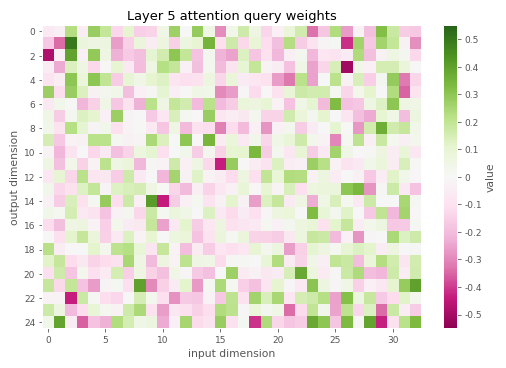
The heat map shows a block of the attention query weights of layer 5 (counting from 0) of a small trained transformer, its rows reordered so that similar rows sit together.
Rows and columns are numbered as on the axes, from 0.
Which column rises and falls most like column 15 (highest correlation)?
8
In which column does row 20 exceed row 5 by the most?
16
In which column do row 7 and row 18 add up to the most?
6
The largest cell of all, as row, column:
1, 2
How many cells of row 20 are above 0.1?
9
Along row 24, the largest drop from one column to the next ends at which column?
29
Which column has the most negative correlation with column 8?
11
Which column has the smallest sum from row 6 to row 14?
15
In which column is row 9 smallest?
25
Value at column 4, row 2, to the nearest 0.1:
0.3
